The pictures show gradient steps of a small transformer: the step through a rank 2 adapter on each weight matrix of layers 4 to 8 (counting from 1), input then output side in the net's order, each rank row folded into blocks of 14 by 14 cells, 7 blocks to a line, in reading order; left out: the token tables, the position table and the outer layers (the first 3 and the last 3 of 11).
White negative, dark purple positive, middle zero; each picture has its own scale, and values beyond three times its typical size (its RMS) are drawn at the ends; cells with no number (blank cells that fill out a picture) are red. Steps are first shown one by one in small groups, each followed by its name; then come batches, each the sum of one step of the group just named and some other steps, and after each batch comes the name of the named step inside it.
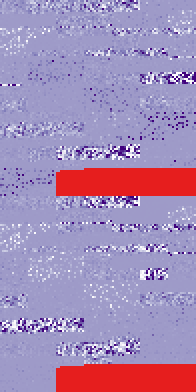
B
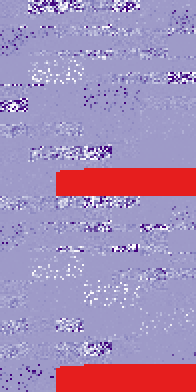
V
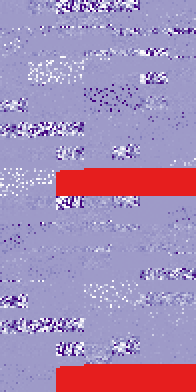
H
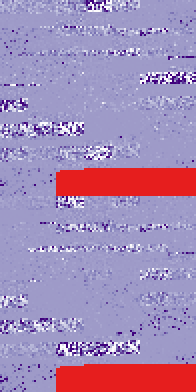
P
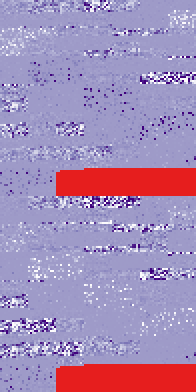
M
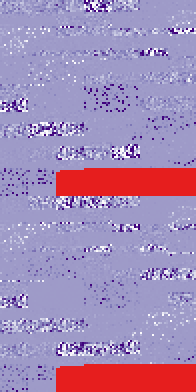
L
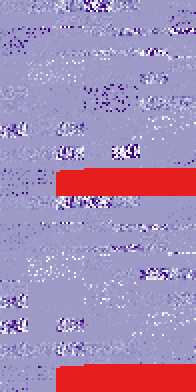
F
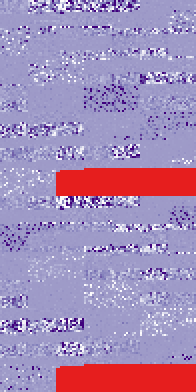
F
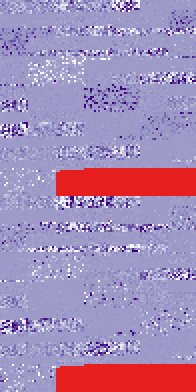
P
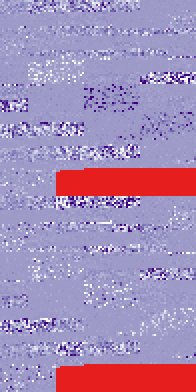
M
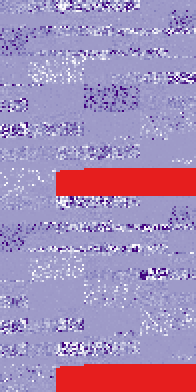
V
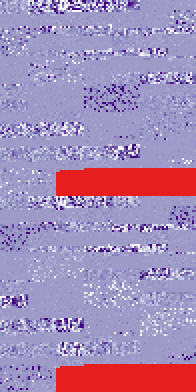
F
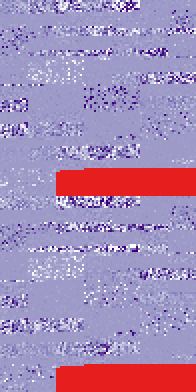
V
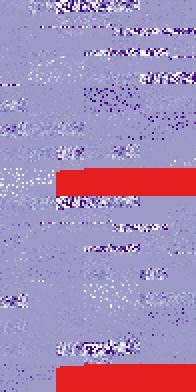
H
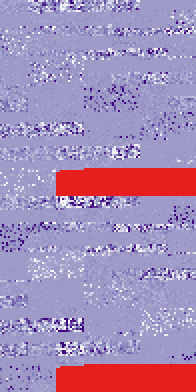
M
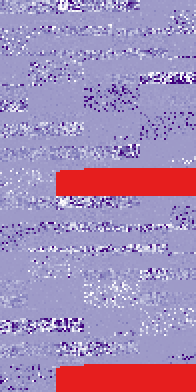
P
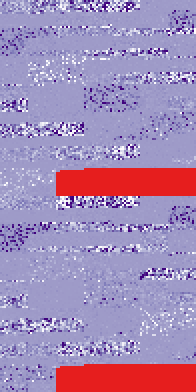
L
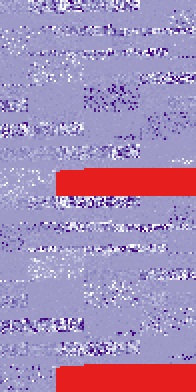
P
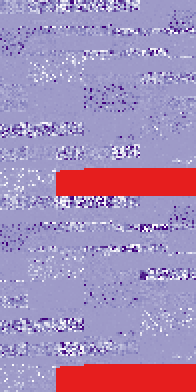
F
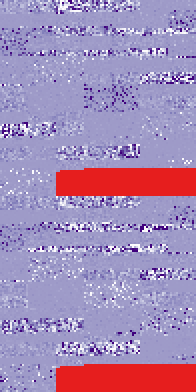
P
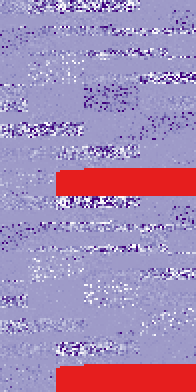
M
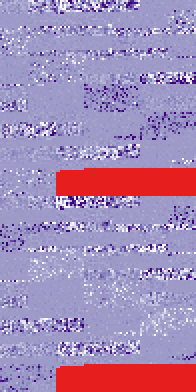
L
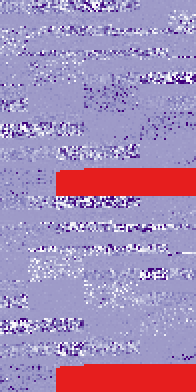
M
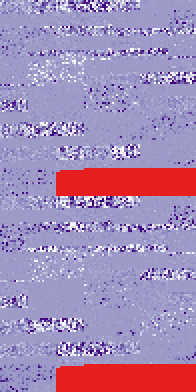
L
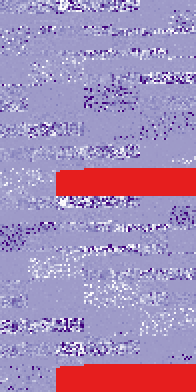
F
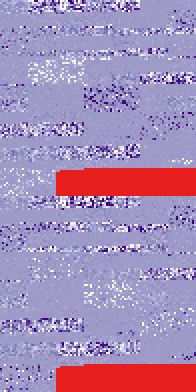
M
